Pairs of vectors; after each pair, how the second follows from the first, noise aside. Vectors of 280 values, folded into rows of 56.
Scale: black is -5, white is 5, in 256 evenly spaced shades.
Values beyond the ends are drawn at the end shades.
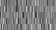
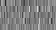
reversed, negated, partly zeroed.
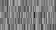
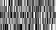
negated, scaled up.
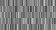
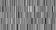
negated, partly zeroed.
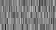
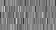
reversed, negated, partly zeroed.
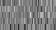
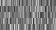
negated.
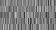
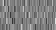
wrapped around, negated, partly zeroed.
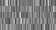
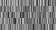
sign-scrambled.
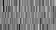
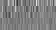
reversed, negated, partly zeroed.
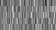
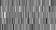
wrapped around, negated, partly zeroed.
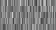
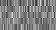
sign-scrambled.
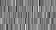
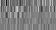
wrapped around, negated, partly zeroed.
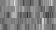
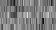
negated.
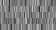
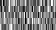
negated, scaled up.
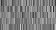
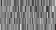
sign-scrambled.
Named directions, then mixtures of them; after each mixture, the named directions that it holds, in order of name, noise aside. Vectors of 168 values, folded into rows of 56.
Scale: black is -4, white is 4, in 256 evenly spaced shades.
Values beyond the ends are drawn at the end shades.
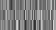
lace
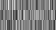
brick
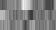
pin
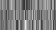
lace, pin.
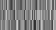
lace.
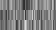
lace, pin.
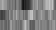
pin.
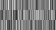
brick.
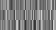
lace.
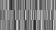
lace.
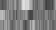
pin.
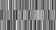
brick, lace.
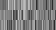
brick, pin.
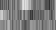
brick, pin.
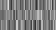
brick, lace.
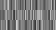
brick, lace.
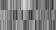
brick, pin.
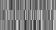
lace.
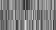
lace, pin.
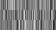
brick, lace.
